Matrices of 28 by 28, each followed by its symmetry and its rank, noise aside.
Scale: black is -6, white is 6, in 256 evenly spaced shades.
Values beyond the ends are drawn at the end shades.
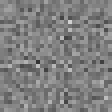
no symmetry, rank six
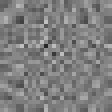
symmetric, rank three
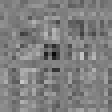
no symmetry, rank three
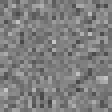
no symmetry, rank six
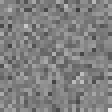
symmetric, rank six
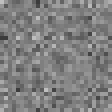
symmetric, rank four
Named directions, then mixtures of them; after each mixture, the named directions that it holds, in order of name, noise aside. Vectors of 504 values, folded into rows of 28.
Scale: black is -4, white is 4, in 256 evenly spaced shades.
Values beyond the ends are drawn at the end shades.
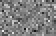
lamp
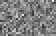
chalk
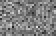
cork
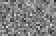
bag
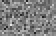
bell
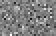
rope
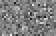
rope.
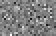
rope.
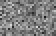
cork.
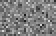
bag, chalk, lamp.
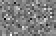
rope.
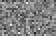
bag, bell.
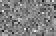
lamp.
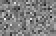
bell, rope.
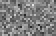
bag, rope.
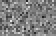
bell, chalk.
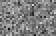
chalk, cork, rope.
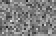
bag, bell, chalk.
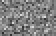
bell, rope.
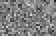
bag.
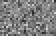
bag, chalk, cork.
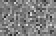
bag, rope.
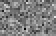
bell, lamp.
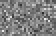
bag, lamp, rope.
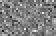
lamp.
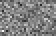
bag, cork, lamp.
